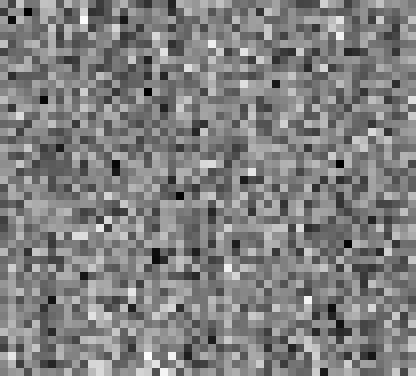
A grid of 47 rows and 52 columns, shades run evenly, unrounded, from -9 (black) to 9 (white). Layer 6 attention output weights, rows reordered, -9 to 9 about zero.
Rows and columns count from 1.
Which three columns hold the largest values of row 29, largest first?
13, 38, 29
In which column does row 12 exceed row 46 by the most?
11
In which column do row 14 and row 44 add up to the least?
34
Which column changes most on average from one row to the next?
43
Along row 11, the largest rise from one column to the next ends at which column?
36
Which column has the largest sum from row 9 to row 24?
32
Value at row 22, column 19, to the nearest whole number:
2
